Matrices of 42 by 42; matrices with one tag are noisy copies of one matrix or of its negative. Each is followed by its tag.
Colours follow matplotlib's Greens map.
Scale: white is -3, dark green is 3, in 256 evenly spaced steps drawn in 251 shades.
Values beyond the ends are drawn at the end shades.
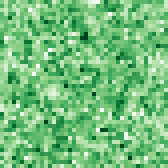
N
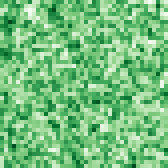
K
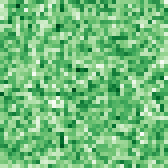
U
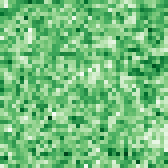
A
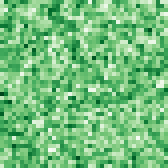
K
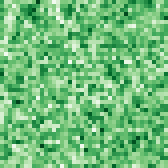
K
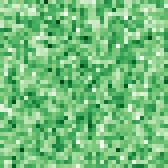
N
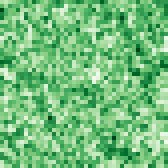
A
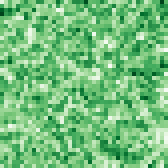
A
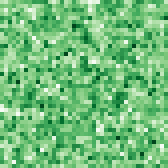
N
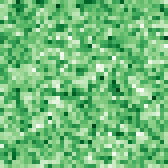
U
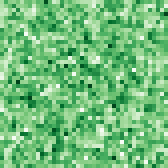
N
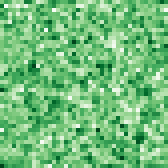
U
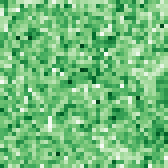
A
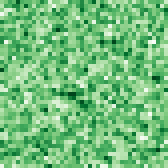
U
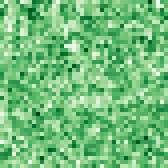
K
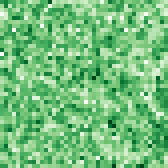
A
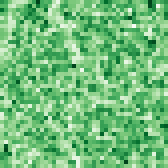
K
